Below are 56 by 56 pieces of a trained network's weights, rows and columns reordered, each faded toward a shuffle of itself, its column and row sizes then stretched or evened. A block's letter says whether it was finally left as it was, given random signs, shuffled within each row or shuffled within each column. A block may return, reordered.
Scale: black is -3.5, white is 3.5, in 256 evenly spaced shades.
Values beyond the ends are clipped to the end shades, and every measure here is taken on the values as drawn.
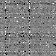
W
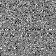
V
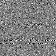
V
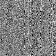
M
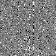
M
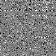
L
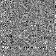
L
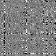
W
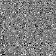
L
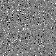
M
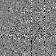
L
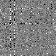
L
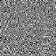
W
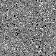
M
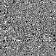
L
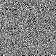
V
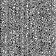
M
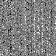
M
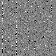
M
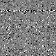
L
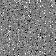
M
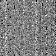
M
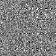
L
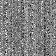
M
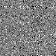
L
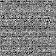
W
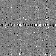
W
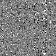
M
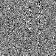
M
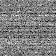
V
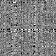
W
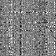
W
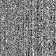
M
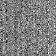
M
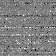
V
